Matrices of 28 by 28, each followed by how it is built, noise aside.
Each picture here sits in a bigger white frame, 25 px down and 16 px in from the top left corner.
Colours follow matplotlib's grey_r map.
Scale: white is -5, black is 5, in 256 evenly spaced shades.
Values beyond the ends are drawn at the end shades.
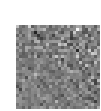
upper triangular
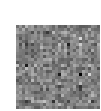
low rank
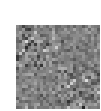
block diagonal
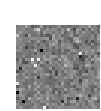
sparse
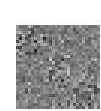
block diagonal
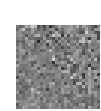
upper triangular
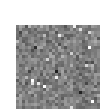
sparse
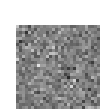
block diagonal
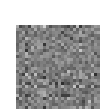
low rank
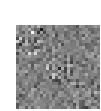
block diagonal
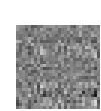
low rank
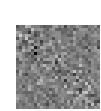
banded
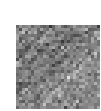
Hankel
